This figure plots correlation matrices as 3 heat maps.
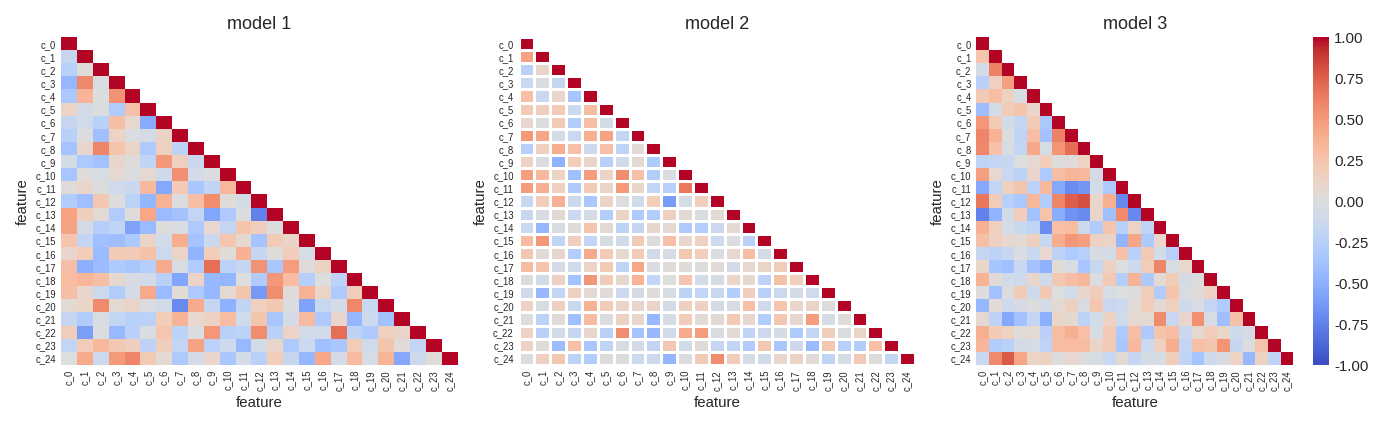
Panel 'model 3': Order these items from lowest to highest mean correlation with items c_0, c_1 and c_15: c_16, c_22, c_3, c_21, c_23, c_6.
c_16, c_21, c_3, c_23, c_22, c_6
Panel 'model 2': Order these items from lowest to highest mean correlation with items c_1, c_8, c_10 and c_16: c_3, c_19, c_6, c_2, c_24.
c_19, c_3, c_24, c_6, c_2
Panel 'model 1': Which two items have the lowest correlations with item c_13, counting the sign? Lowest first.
c_12, c_9
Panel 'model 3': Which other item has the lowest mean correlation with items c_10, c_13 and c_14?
c_5
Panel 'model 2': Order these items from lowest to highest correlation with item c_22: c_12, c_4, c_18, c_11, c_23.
c_18, c_12, c_4, c_23, c_11
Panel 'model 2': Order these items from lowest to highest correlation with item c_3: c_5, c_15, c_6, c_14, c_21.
c_21, c_6, c_5, c_14, c_15
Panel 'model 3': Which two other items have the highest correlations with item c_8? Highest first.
c_12, c_7
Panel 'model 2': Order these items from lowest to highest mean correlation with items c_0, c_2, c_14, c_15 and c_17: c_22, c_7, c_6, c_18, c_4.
c_22, c_6, c_18, c_4, c_7
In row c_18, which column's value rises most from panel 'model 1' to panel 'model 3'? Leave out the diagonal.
c_7
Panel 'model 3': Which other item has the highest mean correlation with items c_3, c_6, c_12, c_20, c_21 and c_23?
c_7
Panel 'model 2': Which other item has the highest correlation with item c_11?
c_10
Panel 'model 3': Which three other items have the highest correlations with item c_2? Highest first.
c_24, c_1, c_3
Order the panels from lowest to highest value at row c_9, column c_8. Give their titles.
model 2, model 1, model 3
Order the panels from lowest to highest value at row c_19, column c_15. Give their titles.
model 2, model 3, model 1
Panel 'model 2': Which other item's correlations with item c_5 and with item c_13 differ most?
c_7
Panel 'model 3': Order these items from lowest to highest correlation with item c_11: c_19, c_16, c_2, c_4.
c_4, c_19, c_2, c_16
